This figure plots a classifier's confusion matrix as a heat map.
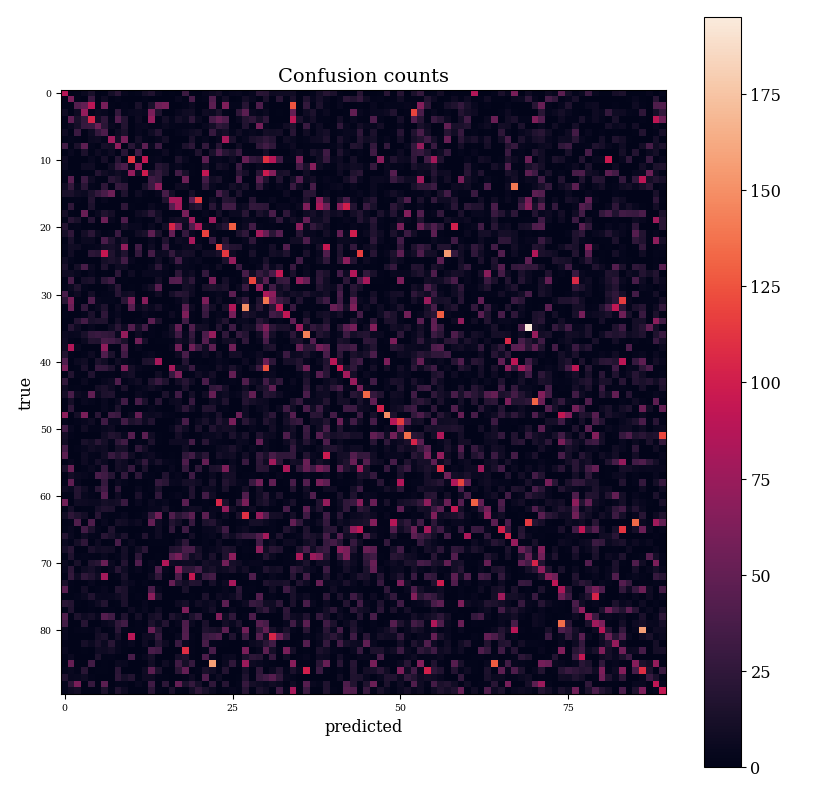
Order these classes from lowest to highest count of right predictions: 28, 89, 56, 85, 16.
85, 16, 89, 56, 28
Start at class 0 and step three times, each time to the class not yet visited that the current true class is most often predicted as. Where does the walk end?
39
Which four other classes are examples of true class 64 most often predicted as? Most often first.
85, 69, 49, 88
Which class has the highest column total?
30
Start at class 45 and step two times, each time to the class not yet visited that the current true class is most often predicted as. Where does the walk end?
17
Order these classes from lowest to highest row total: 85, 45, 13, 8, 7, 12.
7, 8, 13, 12, 45, 85
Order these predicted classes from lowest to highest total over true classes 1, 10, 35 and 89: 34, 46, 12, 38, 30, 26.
26, 38, 46, 34, 12, 30
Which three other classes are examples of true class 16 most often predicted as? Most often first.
20, 17, 38
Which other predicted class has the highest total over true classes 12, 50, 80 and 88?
86
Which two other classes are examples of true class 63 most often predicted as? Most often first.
27, 29
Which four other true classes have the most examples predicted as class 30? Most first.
31, 41, 10, 12
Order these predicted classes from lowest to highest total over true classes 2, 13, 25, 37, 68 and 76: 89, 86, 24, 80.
80, 89, 86, 24
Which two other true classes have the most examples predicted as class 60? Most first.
66, 58
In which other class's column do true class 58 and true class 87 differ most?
59
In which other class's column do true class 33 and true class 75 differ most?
56
